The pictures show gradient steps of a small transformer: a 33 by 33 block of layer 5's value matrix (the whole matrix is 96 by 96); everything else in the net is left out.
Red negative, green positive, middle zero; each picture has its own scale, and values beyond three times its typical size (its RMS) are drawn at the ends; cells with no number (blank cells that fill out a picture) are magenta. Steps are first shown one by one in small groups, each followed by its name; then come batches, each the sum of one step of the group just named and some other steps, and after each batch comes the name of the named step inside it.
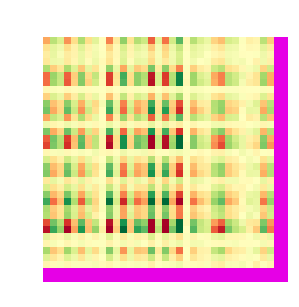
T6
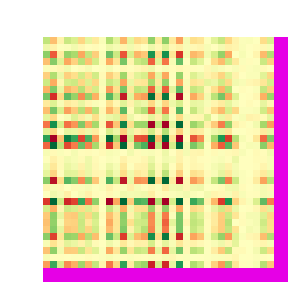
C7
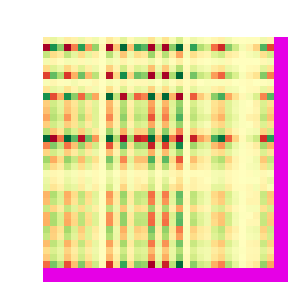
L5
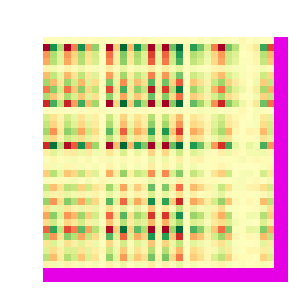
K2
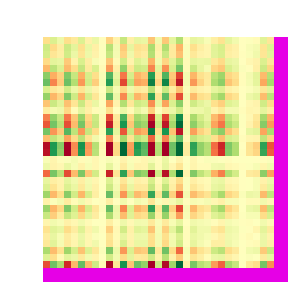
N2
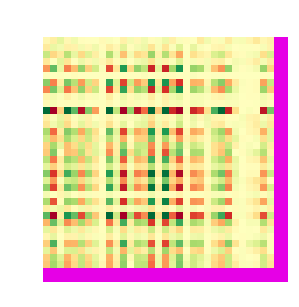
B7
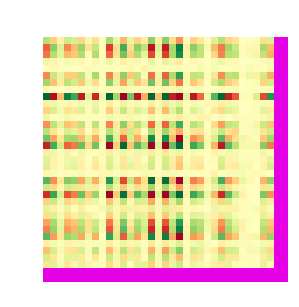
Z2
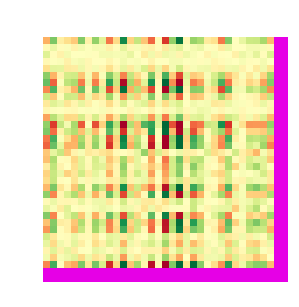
N2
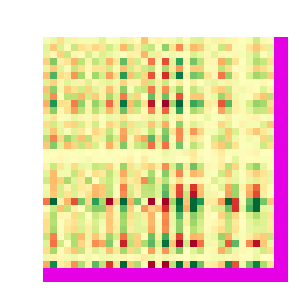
C7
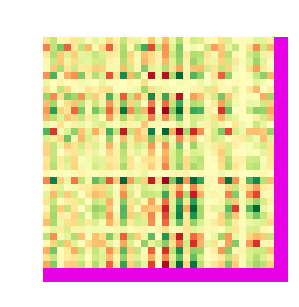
L5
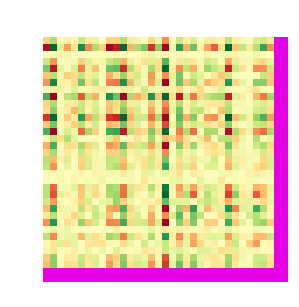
L5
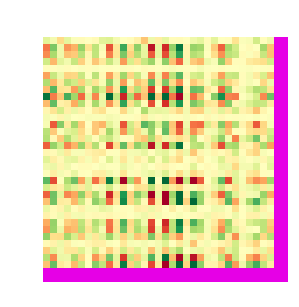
Z2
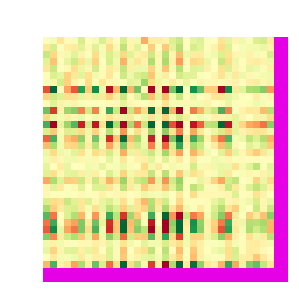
T6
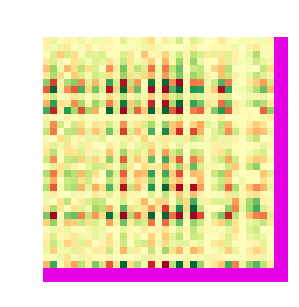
B7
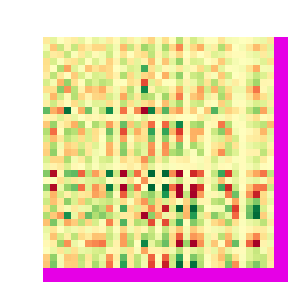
B7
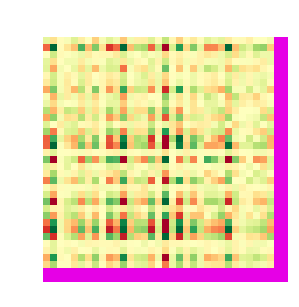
T6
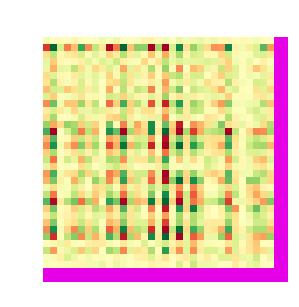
K2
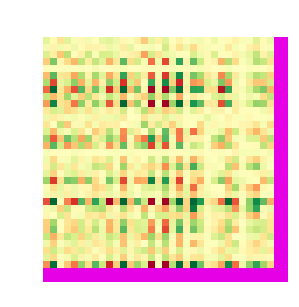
C7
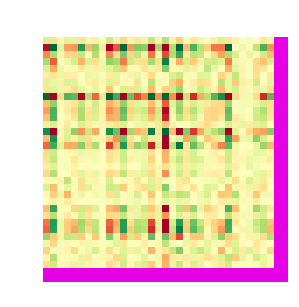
Z2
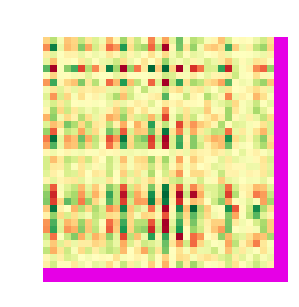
T6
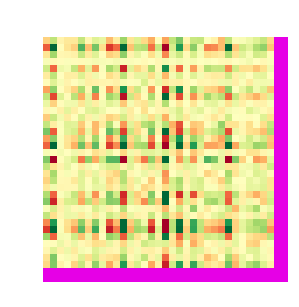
T6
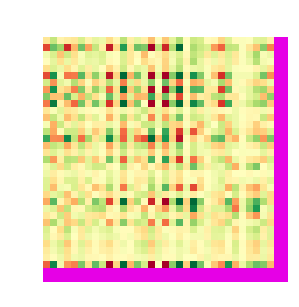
L5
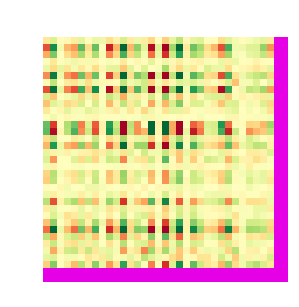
K2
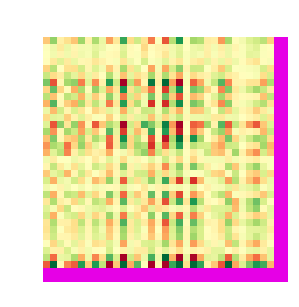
N2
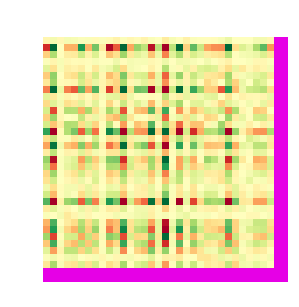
K2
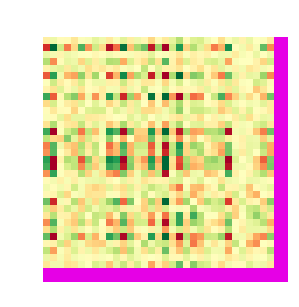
L5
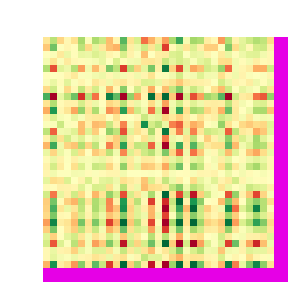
C7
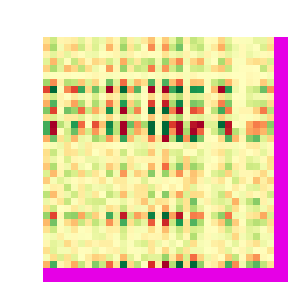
B7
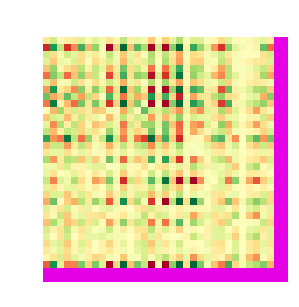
L5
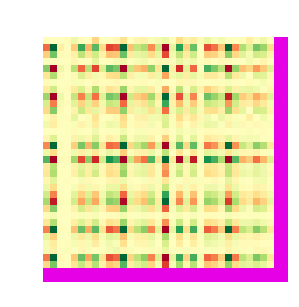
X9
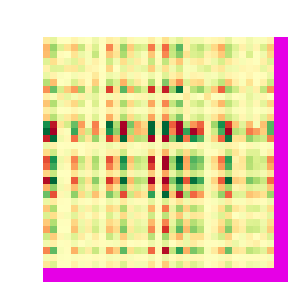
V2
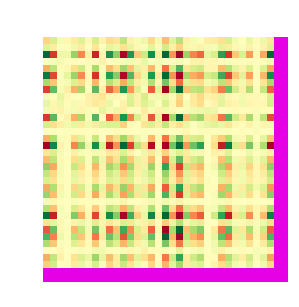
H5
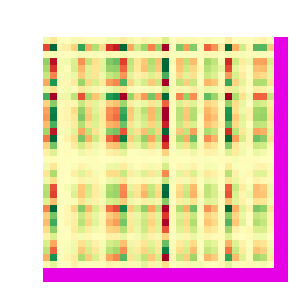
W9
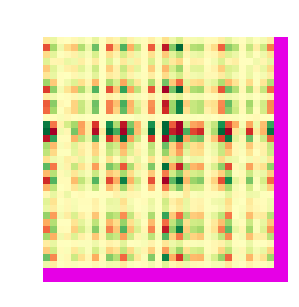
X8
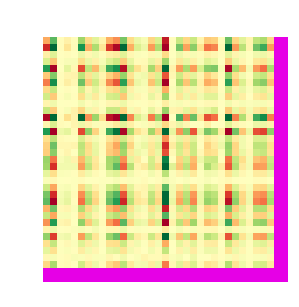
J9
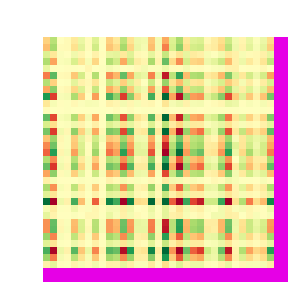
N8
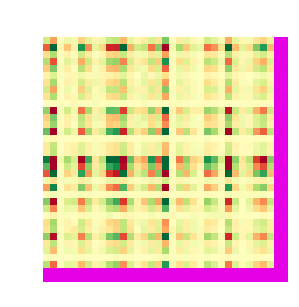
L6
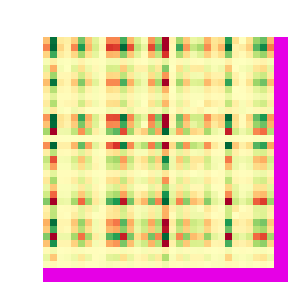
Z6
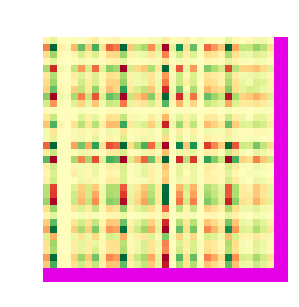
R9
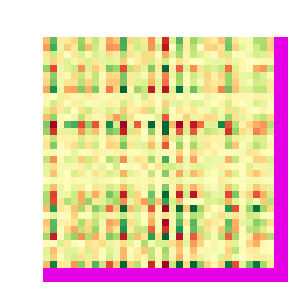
J9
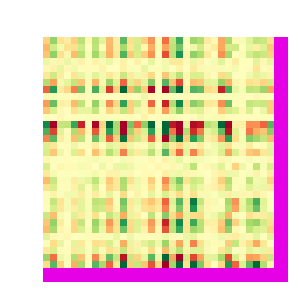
X8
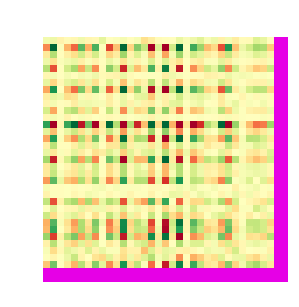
X9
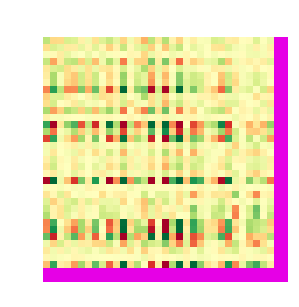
V2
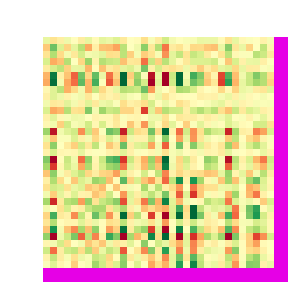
L6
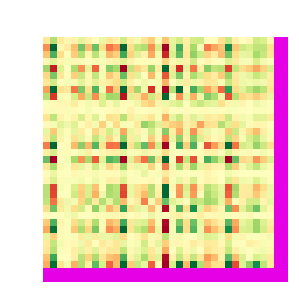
R9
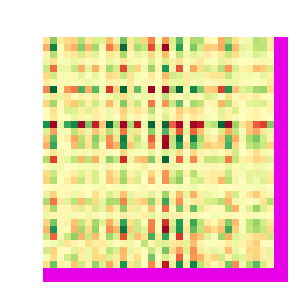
X9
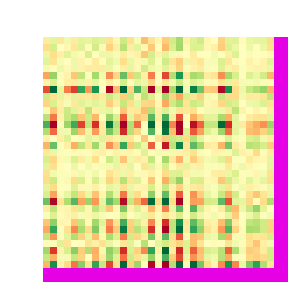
N8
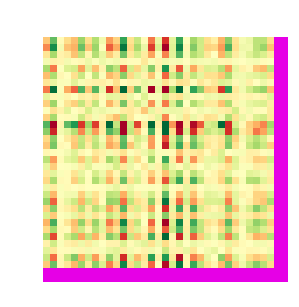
J9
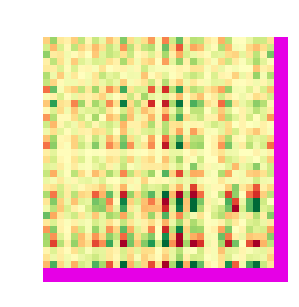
H5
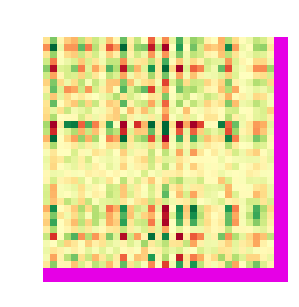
W9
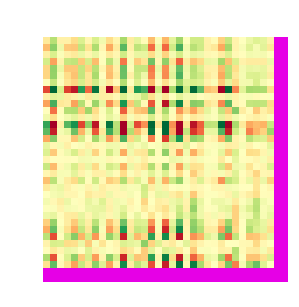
X8
